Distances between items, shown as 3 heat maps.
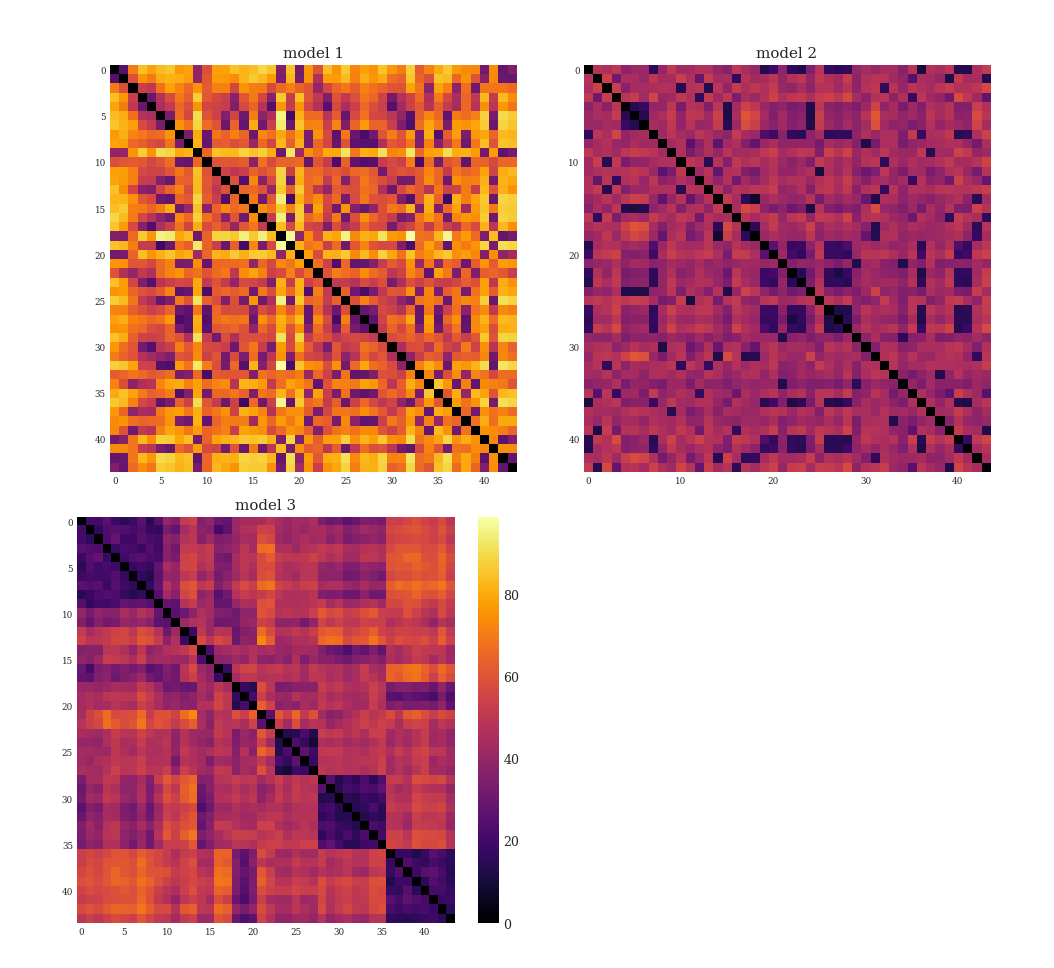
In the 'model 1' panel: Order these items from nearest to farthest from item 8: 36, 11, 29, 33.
33, 29, 36, 11
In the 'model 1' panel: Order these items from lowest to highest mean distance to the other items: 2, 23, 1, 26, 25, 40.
26, 23, 25, 2, 1, 40
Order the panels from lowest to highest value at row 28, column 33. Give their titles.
model 3, model 1, model 2
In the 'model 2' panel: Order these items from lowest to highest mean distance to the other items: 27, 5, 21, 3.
27, 21, 5, 3
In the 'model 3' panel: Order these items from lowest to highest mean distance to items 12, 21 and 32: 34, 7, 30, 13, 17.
30, 34, 17, 13, 7
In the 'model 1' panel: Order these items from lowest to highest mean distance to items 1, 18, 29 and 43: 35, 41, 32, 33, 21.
33, 21, 41, 35, 32
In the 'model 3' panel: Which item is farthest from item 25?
21
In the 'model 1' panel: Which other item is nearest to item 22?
34
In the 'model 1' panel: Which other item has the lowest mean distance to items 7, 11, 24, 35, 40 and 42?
10
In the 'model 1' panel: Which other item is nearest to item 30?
4
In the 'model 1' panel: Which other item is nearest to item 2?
39
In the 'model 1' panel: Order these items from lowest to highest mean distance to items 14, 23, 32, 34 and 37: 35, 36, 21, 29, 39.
36, 39, 29, 21, 35
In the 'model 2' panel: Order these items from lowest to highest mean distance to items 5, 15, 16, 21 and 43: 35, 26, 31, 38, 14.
35, 38, 26, 14, 31
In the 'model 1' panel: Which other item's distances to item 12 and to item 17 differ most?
14
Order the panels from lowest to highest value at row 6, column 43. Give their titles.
model 2, model 3, model 1
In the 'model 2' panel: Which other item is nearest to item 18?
14
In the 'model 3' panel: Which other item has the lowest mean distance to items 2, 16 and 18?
1
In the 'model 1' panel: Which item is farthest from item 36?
18
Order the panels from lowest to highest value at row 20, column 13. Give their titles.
model 3, model 2, model 1
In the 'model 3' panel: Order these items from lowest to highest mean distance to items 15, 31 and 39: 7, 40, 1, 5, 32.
32, 40, 1, 5, 7
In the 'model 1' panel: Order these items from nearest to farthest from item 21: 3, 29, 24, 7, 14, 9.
24, 7, 29, 3, 14, 9
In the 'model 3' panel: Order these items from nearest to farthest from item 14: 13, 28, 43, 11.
28, 43, 11, 13
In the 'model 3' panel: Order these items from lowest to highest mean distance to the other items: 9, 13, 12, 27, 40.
9, 27, 40, 12, 13
